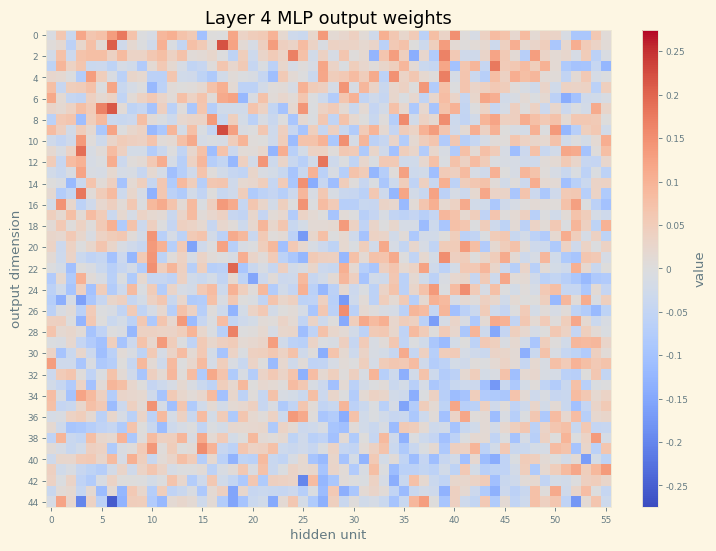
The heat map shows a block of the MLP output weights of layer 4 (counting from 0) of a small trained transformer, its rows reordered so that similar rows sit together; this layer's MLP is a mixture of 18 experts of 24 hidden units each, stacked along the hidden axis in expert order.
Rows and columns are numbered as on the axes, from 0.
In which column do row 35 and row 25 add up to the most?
10
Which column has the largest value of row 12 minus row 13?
27
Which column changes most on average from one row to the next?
52
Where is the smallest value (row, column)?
44, 6
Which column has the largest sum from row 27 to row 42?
13
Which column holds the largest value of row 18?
29
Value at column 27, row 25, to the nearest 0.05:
0.05
